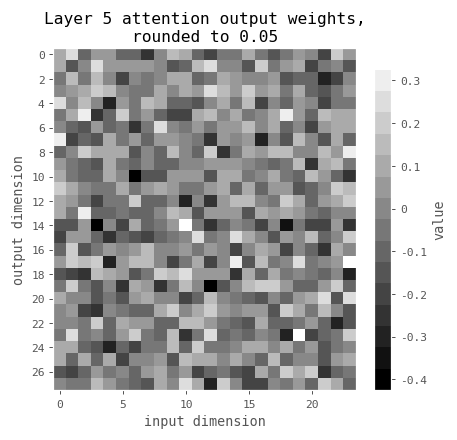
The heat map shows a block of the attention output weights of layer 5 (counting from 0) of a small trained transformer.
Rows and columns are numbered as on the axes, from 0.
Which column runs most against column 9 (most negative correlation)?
7
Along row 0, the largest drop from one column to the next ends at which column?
2
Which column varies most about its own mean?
12
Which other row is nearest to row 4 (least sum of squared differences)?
11
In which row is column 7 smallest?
0
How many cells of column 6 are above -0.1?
16
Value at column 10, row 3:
0.1
